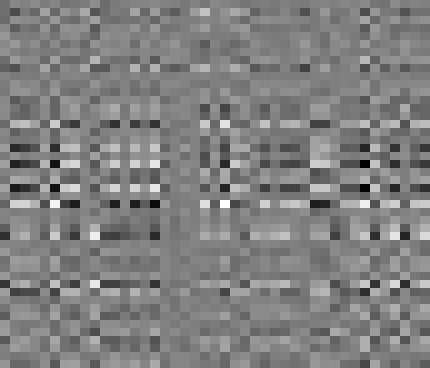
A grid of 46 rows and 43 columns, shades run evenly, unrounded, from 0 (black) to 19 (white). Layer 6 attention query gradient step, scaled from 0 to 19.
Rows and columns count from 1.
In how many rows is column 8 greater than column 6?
25
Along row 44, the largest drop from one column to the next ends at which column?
38
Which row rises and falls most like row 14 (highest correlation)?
15
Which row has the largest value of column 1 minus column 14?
26
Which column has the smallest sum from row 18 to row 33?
41
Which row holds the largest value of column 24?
21
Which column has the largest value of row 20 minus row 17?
10
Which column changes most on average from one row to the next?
37
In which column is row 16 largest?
23
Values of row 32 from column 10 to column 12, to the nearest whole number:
7 11 11
